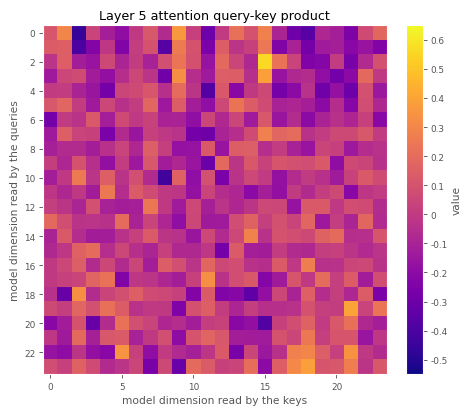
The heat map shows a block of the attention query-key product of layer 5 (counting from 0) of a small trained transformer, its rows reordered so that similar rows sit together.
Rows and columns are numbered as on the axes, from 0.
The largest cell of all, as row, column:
2, 15
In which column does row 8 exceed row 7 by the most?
11
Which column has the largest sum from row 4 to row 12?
7
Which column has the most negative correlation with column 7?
17
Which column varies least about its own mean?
6
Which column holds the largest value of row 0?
9
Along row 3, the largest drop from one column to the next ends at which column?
16
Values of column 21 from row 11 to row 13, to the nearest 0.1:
-0.2 0.1 -0.1
